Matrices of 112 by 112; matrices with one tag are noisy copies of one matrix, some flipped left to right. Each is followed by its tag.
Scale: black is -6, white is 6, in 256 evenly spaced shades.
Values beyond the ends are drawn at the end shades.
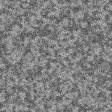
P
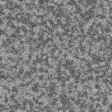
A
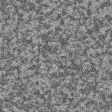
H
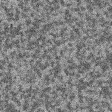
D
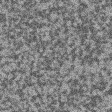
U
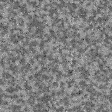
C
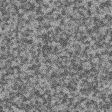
H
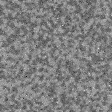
A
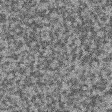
U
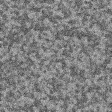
P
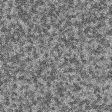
A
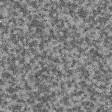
C
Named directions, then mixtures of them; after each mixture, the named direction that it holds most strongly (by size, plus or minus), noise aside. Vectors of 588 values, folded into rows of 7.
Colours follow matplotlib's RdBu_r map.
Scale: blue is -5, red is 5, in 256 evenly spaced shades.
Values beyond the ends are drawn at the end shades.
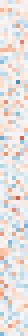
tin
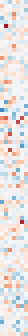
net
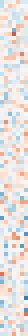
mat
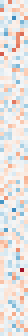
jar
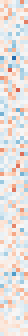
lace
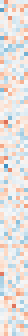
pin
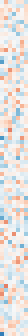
tin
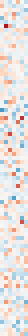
net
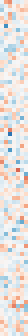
net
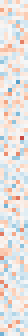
tin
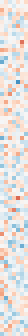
tin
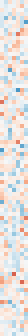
lace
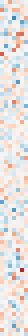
jar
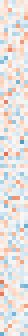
tin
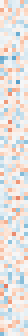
tin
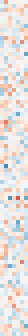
pin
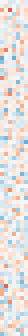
tin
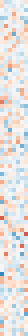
mat
